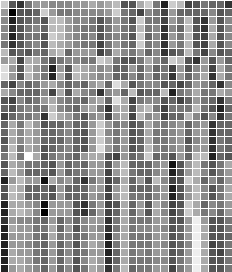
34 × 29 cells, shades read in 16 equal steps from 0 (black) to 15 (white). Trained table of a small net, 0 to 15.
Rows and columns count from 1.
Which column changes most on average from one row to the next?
7
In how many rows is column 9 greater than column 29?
21
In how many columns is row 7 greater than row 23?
12
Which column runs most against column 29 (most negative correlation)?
19
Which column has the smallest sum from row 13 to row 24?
27
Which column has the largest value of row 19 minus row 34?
14
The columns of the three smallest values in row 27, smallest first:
6, 1, 11
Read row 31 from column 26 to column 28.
10 4 5
